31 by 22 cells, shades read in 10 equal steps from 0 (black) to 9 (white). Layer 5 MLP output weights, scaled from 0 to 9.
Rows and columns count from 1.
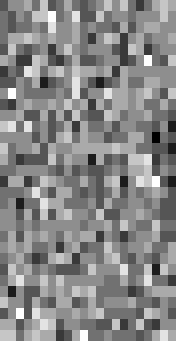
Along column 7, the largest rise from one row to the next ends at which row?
2
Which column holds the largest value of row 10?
9
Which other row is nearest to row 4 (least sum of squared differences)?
23
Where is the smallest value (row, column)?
13, 20
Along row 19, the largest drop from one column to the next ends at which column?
3
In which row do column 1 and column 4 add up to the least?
17
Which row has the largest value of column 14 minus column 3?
19
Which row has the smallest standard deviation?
21
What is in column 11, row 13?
6
